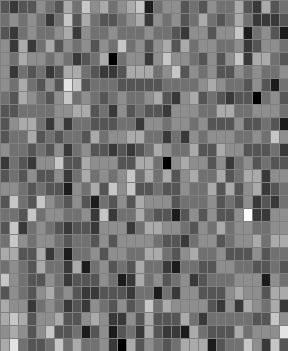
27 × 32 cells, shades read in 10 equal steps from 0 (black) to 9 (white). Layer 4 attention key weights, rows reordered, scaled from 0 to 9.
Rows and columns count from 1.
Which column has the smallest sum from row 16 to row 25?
8
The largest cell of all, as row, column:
17, 28
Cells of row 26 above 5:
6
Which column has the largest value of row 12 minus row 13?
19
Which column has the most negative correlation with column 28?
30
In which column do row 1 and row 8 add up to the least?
29
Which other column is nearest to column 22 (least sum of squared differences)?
7
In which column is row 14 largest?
15
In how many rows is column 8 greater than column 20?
10
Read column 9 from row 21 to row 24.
6 3 3 3
